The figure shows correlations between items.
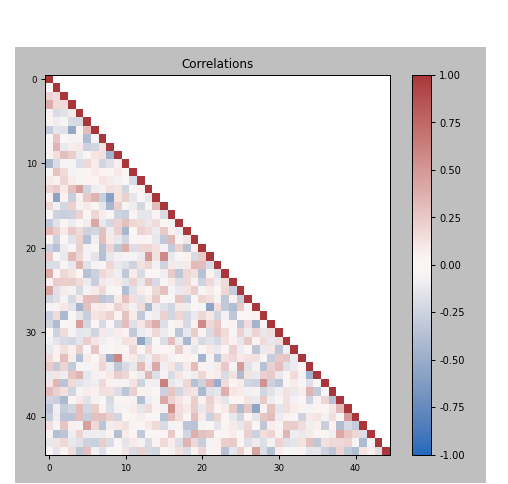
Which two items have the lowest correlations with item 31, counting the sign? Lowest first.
12, 18
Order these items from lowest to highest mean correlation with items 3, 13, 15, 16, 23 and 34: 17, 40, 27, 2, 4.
27, 17, 40, 2, 4
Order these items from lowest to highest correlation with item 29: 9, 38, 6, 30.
9, 38, 6, 30
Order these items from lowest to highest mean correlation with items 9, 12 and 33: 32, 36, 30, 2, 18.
36, 32, 30, 18, 2
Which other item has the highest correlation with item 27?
44
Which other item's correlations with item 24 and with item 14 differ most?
1
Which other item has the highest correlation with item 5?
41
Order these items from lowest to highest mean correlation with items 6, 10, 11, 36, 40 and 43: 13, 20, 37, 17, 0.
0, 13, 20, 37, 17
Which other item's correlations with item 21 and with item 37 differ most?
15
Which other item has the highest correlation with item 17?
6
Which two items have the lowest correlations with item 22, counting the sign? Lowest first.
36, 33
